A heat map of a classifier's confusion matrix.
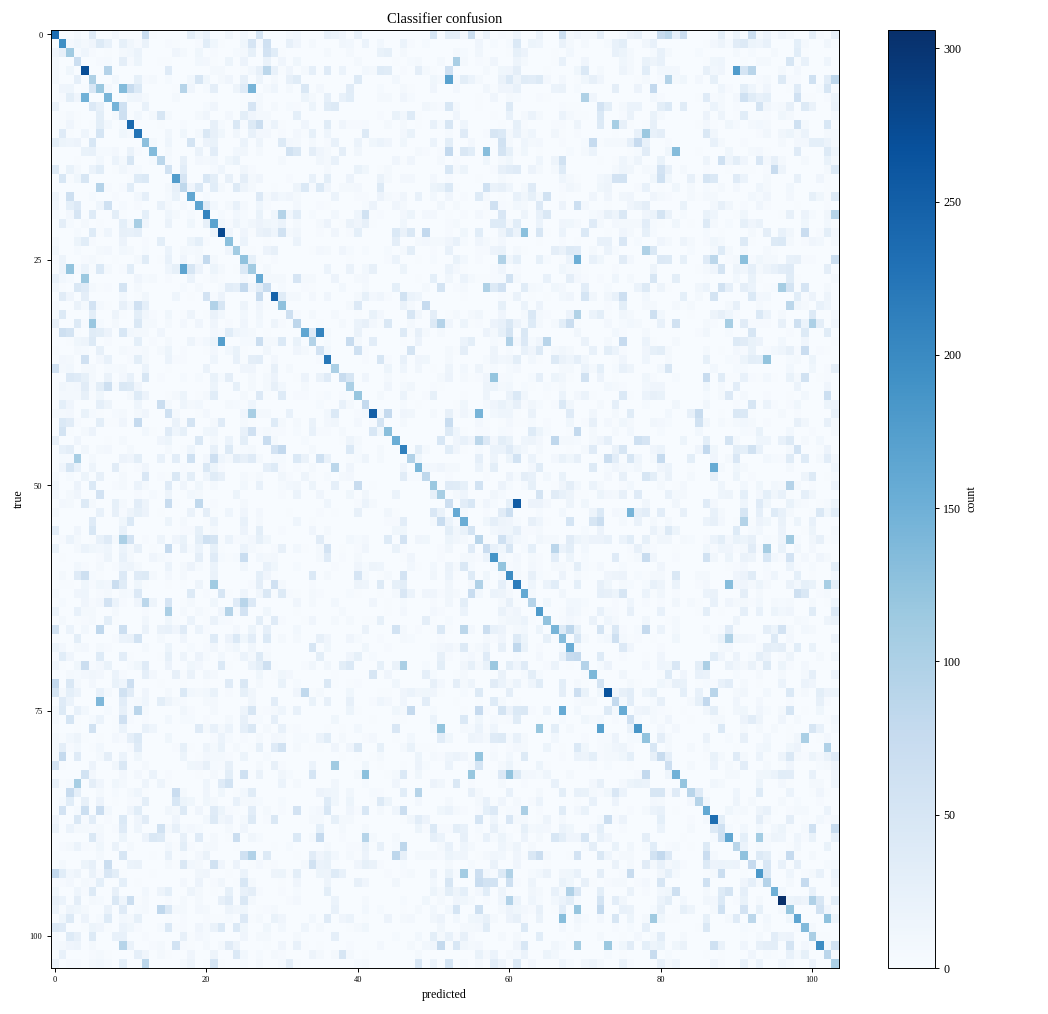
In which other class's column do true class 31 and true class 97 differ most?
14
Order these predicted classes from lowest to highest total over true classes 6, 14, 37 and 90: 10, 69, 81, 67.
69, 81, 67, 10
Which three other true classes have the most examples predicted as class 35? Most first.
33, 89, 47
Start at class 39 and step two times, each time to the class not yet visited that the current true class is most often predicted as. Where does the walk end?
4
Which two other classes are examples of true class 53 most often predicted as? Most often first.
76, 60
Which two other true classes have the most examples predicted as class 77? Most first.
12, 45
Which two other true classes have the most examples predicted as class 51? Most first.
77, 32
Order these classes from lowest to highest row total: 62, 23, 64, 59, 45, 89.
59, 23, 64, 62, 45, 89
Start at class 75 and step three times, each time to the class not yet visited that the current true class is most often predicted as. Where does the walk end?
93
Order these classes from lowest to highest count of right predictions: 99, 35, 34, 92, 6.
35, 92, 34, 6, 99
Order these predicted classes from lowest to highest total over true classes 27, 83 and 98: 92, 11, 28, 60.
28, 11, 60, 92
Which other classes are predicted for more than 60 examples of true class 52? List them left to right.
15, 19, 61
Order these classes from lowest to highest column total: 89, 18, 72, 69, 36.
18, 89, 36, 72, 69
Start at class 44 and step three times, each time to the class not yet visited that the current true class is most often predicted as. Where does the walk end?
61
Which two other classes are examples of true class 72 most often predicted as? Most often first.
0, 10
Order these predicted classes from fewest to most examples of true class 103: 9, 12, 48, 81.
81, 9, 48, 12
